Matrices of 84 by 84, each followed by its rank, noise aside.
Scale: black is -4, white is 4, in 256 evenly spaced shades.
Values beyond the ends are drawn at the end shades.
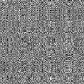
eight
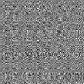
eight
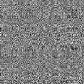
eight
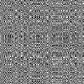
four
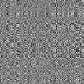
six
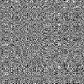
eight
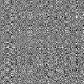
six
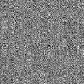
twelve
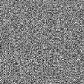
twelve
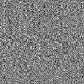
twelve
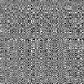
four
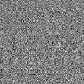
twelve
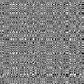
four
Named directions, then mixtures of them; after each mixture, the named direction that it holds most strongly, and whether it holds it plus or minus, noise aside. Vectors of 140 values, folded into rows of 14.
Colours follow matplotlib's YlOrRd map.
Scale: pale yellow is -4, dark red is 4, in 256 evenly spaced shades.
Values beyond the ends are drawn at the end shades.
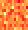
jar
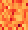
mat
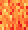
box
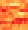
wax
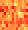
wax, plus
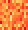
mat, minus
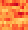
wax, minus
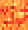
wax, plus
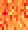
box, minus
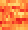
wax, plus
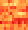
wax, plus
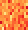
box, plus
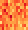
box, minus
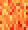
box, plus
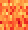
box, plus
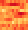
wax, minus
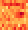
wax, minus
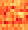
wax, plus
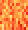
box, plus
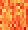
box, plus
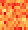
jar, minus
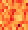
mat, plus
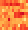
wax, minus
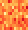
jar, plus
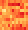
wax, minus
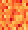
mat, plus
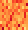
mat, plus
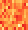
mat, minus
